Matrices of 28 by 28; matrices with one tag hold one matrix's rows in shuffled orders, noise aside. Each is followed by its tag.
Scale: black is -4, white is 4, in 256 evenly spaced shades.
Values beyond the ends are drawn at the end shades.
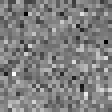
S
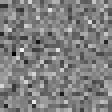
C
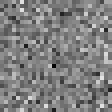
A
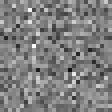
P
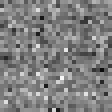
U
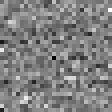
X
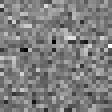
X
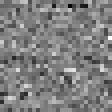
X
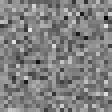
S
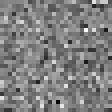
U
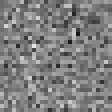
P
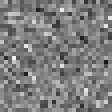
S
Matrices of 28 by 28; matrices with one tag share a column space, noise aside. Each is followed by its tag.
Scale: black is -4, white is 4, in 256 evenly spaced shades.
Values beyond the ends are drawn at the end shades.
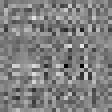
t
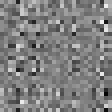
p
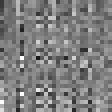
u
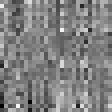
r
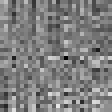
u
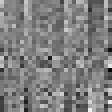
u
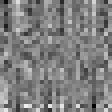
r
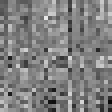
u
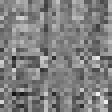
u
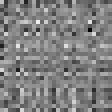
p
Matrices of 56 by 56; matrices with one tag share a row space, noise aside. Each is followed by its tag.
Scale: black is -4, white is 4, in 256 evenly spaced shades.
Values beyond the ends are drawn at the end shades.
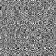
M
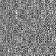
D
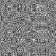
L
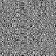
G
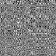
L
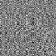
M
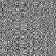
G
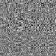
D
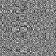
G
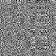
L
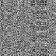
L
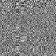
G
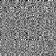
M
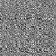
M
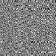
D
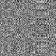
L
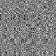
M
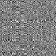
G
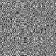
G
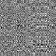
L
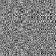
D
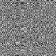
G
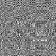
L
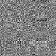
L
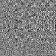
D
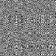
D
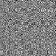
D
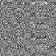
L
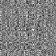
M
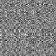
M
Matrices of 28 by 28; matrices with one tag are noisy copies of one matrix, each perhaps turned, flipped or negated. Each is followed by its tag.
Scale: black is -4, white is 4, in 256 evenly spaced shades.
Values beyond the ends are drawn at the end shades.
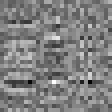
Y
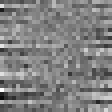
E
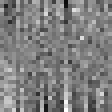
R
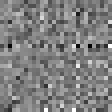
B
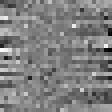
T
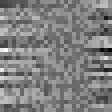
T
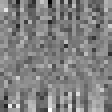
T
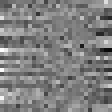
T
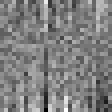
R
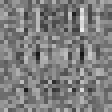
Y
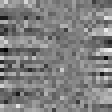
T
